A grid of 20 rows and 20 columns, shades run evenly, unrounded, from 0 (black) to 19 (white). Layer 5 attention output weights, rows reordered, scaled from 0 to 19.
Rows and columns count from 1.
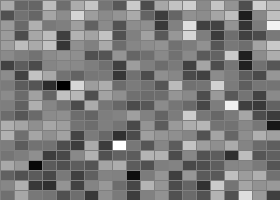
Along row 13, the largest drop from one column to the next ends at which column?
20
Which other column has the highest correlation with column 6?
10
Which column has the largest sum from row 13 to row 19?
18
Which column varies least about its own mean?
1
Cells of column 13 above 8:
14
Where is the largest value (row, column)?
15, 9
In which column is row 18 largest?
17
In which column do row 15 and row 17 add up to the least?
3
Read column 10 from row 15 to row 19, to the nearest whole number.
9 7 7 1 5
